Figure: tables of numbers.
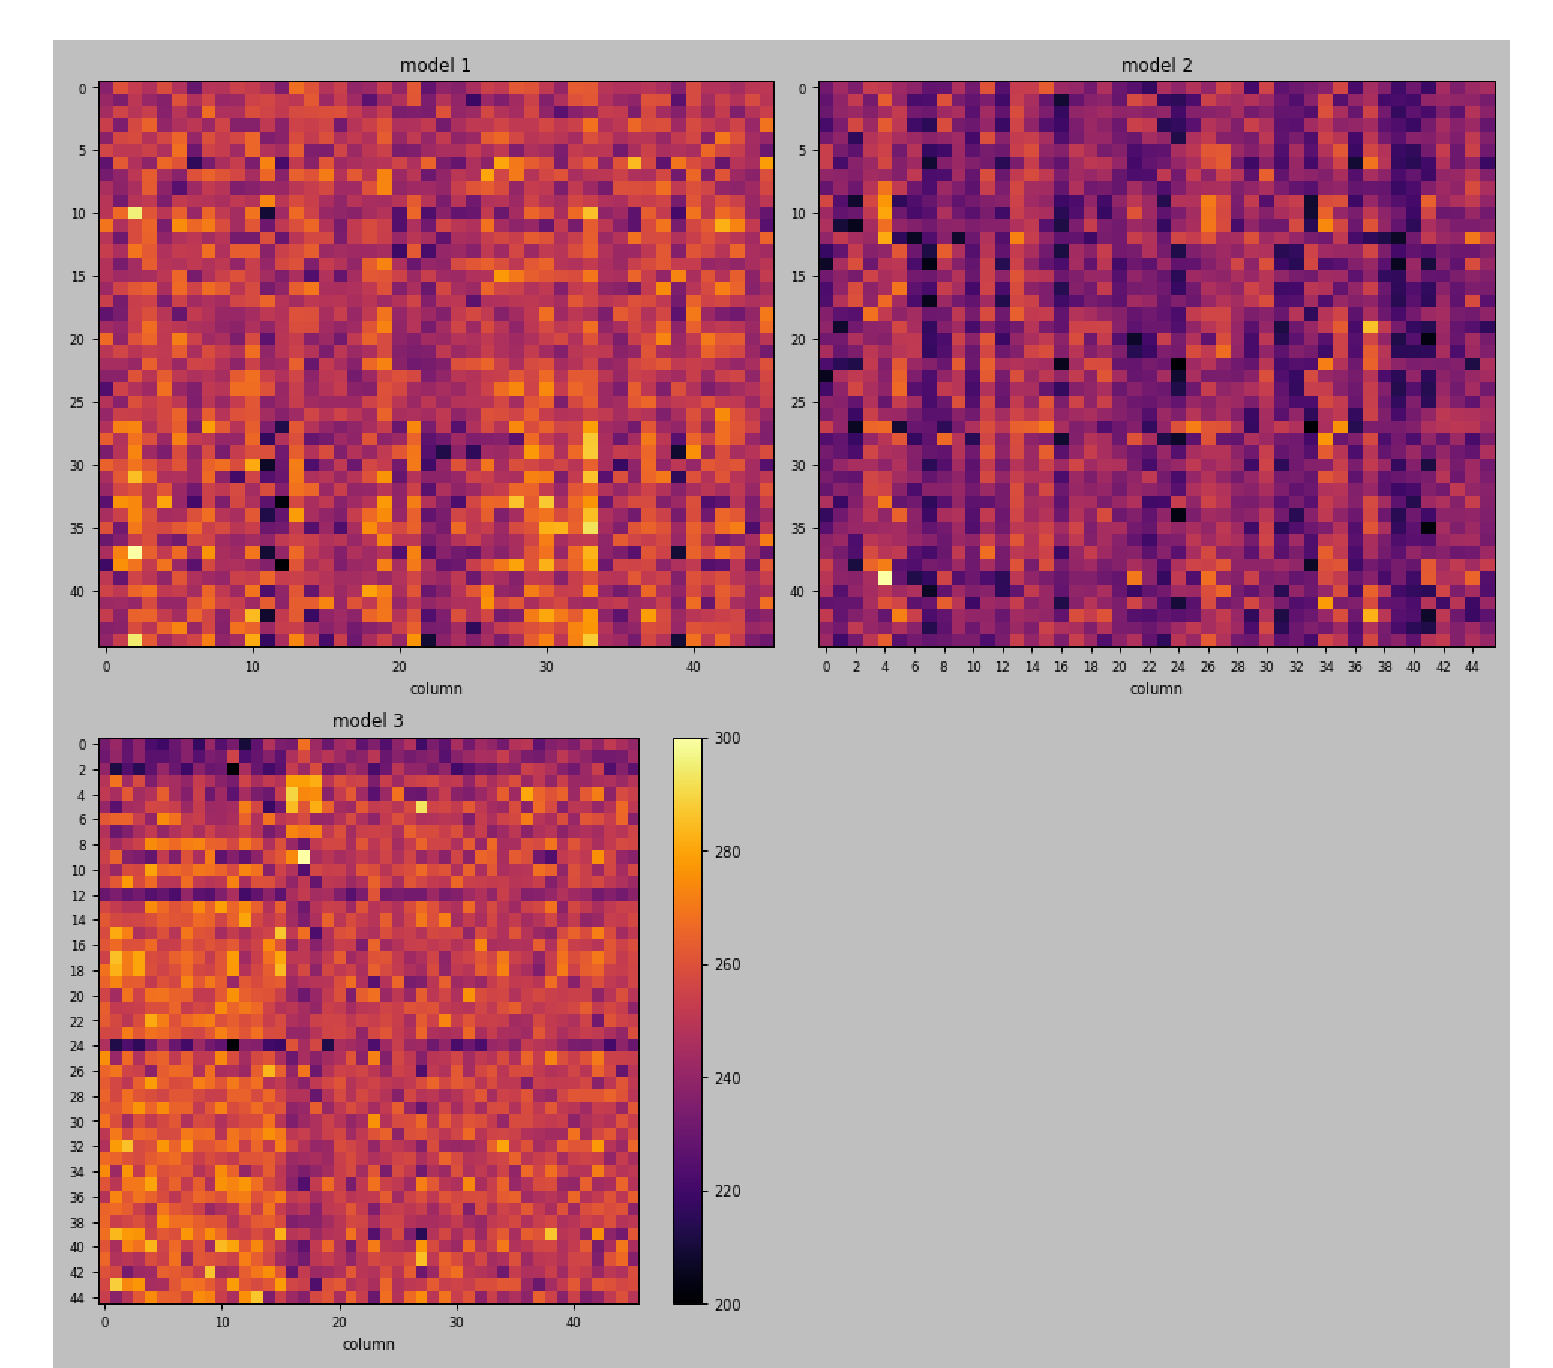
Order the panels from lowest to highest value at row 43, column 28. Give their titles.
model 2, model 1, model 3
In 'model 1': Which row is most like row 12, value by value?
3
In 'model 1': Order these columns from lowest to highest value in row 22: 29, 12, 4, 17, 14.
14, 17, 12, 4, 29
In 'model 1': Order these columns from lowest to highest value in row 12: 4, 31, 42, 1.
1, 4, 31, 42
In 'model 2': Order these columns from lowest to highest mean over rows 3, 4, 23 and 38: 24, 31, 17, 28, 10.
24, 10, 31, 28, 17
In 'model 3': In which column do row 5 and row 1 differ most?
27
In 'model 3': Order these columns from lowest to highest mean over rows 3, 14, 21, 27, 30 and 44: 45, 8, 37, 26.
45, 37, 26, 8
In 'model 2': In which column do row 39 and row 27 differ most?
25
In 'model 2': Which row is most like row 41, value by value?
28
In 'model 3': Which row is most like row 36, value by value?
31
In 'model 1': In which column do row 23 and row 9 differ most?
4
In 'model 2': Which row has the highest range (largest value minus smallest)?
39
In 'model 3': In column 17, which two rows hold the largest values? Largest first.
9, 3
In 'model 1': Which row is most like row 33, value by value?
38
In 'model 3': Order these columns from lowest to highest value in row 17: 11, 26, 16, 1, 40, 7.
26, 16, 40, 7, 11, 1
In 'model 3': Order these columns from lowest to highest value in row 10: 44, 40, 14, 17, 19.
17, 14, 44, 19, 40
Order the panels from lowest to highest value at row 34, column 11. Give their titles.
model 1, model 2, model 3
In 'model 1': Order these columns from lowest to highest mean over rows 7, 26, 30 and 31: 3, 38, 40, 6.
6, 38, 40, 3
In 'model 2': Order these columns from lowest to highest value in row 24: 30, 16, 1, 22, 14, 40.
16, 40, 22, 1, 14, 30
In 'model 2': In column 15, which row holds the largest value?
27
